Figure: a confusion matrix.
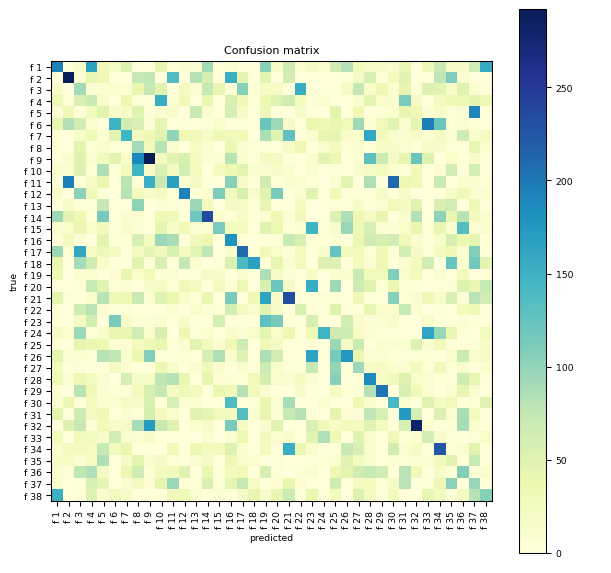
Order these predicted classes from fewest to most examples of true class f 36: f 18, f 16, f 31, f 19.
f 18, f 16, f 19, f 31
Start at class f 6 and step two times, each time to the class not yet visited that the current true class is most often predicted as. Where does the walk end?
f 24
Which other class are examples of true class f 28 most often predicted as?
f 25
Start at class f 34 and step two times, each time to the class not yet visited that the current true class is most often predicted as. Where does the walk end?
f 19
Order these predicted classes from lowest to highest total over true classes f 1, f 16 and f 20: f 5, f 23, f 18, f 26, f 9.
f 18, f 9, f 26, f 5, f 23
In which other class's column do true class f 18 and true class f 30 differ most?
f 17
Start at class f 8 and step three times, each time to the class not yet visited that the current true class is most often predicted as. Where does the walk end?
f 37
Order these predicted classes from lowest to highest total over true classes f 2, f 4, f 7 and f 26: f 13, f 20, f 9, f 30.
f 30, f 13, f 20, f 9
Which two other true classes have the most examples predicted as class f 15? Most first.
f 12, f 26
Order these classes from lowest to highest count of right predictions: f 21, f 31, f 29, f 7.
f 7, f 31, f 29, f 21
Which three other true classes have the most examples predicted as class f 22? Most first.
f 3, f 31, f 16
